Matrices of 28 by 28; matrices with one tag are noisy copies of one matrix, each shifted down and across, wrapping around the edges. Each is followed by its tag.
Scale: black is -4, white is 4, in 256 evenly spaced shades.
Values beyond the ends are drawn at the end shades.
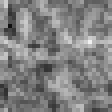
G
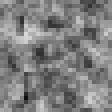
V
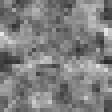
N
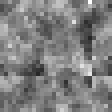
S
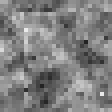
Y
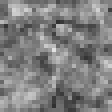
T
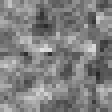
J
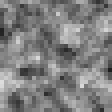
V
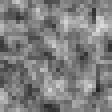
V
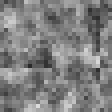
S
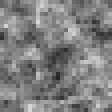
Y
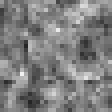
J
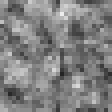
V
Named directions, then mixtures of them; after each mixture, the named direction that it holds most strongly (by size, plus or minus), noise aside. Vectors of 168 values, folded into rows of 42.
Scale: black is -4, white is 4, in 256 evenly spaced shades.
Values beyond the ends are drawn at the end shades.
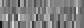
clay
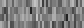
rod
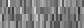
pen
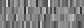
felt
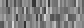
felt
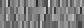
felt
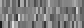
clay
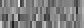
clay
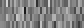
felt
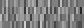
felt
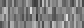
rod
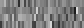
clay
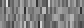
felt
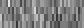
pen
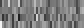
clay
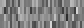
rod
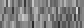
pen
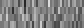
pen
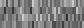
rod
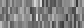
rod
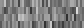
rod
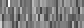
pen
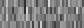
felt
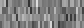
rod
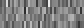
felt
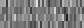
rod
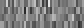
felt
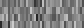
rod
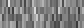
pen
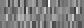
felt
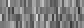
pen
